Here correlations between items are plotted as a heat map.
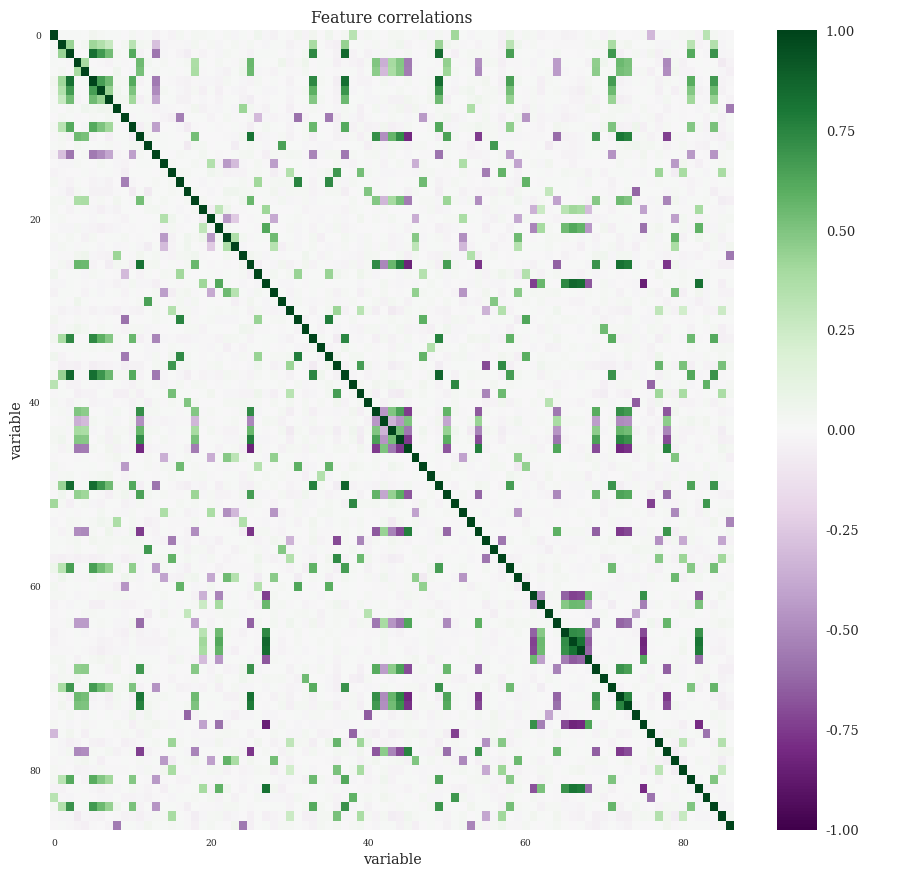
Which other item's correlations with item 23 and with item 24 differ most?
86
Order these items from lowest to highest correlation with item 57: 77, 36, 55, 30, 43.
55, 43, 30, 77, 36
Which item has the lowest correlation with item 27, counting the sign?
75
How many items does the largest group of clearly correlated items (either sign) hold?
17
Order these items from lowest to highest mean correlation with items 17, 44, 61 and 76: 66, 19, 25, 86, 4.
66, 19, 86, 4, 25
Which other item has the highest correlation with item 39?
36
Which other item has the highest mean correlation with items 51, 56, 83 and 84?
38
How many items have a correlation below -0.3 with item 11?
5
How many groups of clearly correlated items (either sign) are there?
12
